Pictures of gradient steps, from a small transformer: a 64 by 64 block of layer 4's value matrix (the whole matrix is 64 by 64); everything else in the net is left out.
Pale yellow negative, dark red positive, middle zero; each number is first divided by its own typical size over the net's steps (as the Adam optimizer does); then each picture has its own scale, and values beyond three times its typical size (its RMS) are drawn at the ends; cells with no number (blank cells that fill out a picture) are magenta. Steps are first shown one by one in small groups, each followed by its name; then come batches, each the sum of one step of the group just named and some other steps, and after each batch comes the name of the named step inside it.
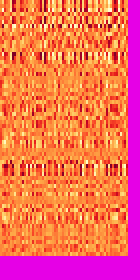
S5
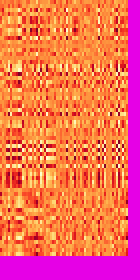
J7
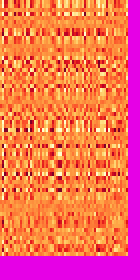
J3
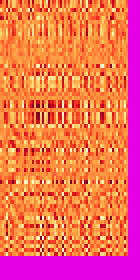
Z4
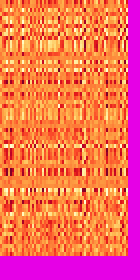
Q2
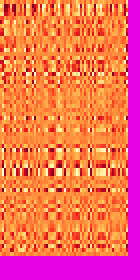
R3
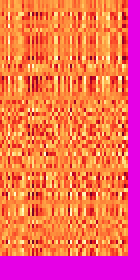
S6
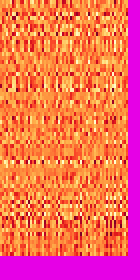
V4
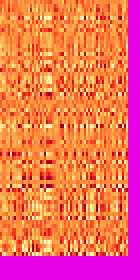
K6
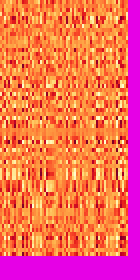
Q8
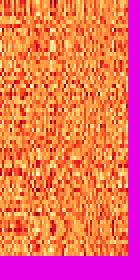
K6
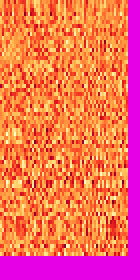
V4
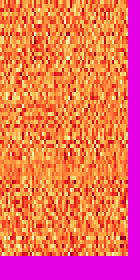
Q8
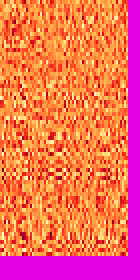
Q8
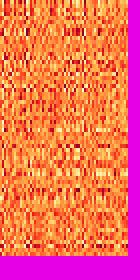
J3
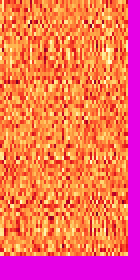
S5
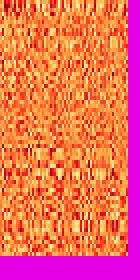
R3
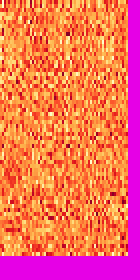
J3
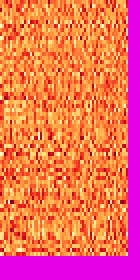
Q2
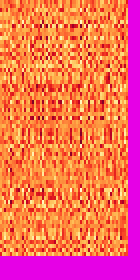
Q2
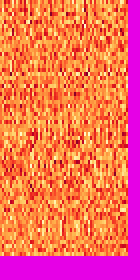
S5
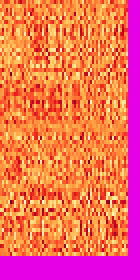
V4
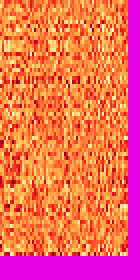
S6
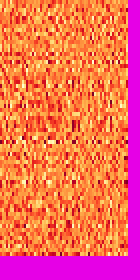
Q8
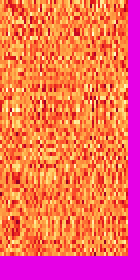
J7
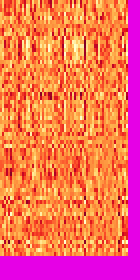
Q2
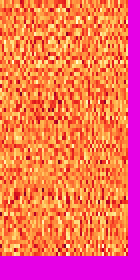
V4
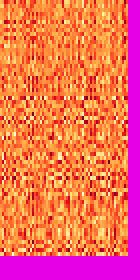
S6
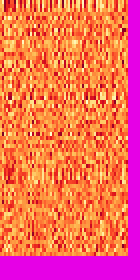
S5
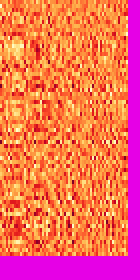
V4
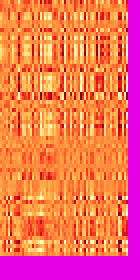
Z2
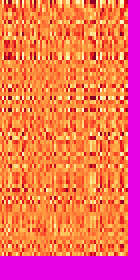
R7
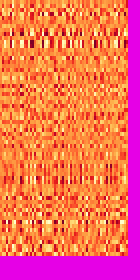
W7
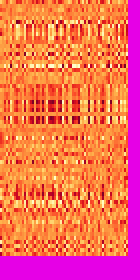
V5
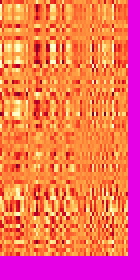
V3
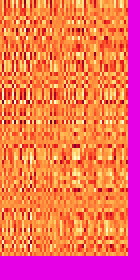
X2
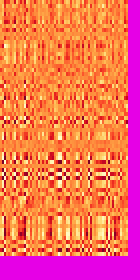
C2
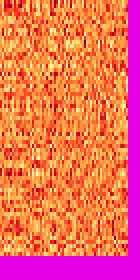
V5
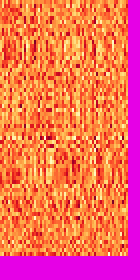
R7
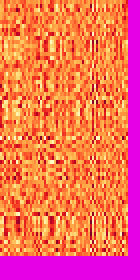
C2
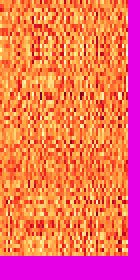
Z2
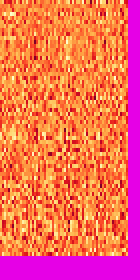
R7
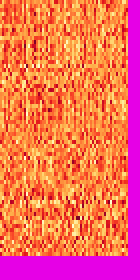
V5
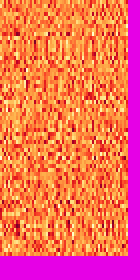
R7
